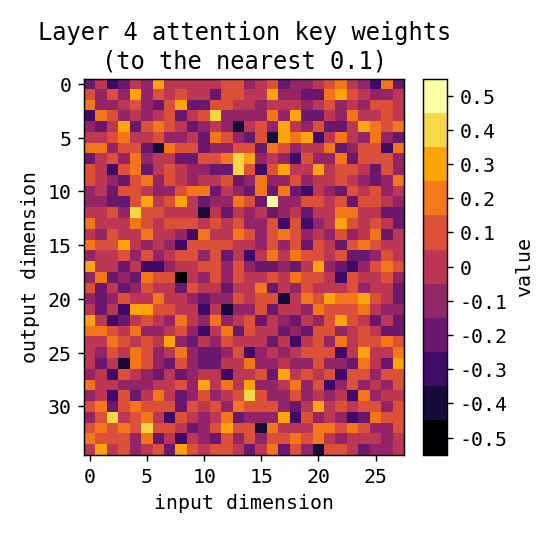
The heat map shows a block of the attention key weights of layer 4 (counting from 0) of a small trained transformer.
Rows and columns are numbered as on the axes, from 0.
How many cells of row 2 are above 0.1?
2
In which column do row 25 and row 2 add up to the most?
8
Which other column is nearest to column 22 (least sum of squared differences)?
6
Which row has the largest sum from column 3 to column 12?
32
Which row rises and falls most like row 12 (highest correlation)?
21
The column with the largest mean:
4
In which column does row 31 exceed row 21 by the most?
12
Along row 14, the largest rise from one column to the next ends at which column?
10
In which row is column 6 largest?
0
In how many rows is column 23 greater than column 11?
13
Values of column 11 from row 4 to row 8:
0 0.2 -0.1 0.1 -0.2
